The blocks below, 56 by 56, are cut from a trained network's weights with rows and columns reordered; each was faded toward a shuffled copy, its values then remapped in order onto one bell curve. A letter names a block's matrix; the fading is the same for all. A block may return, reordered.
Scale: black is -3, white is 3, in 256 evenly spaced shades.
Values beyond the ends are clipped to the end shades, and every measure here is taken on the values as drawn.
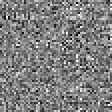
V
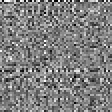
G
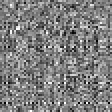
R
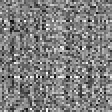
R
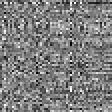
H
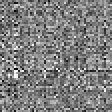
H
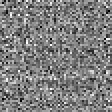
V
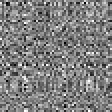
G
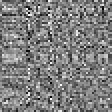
H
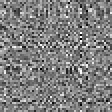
H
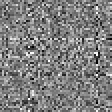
H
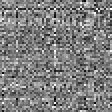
H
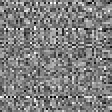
G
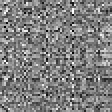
H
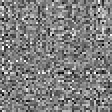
V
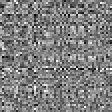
G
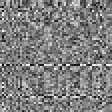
G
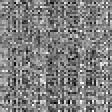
R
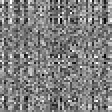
R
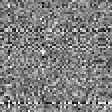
G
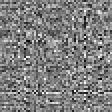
H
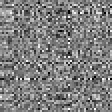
G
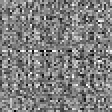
R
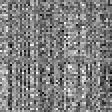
R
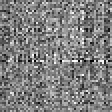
R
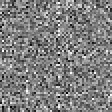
V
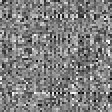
R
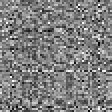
H
